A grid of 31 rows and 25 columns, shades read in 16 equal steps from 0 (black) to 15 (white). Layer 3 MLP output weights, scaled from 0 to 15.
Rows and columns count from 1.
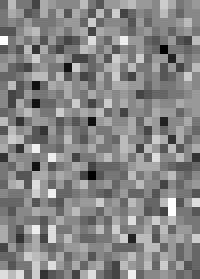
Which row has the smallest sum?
6
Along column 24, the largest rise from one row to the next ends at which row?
9
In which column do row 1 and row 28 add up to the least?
1
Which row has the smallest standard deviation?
3
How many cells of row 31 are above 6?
15
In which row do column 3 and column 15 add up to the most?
2
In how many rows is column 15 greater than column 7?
14
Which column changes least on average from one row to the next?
24
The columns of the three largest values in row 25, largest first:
17, 20, 22
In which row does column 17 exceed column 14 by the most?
31
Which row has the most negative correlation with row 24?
16
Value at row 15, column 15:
9
